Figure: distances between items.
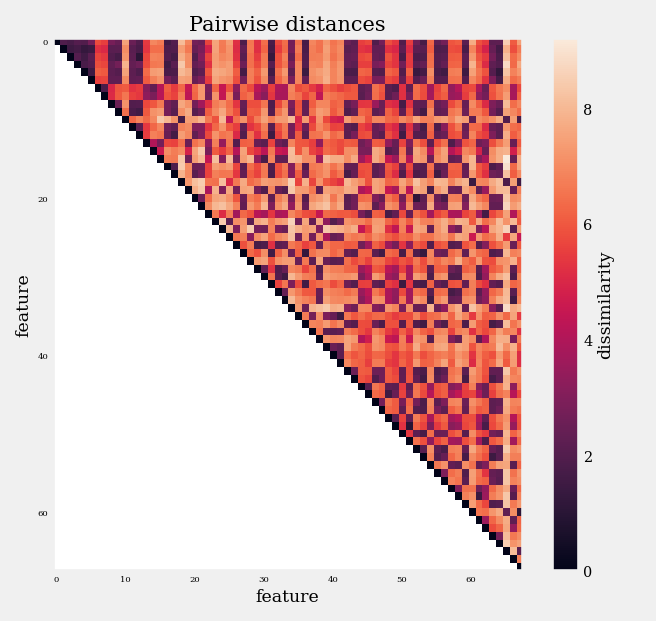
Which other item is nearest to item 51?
49
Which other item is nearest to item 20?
52
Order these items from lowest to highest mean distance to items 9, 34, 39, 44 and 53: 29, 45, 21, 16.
16, 21, 45, 29
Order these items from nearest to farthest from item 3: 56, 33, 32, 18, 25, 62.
56, 62, 32, 33, 25, 18
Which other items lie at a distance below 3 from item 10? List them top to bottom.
18, 60, 65, 67
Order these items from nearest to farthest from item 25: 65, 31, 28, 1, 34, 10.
28, 10, 65, 31, 1, 34
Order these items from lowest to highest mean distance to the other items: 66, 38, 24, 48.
48, 66, 38, 24
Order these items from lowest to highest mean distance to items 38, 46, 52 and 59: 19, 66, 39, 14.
66, 19, 14, 39
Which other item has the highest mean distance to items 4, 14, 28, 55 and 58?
65
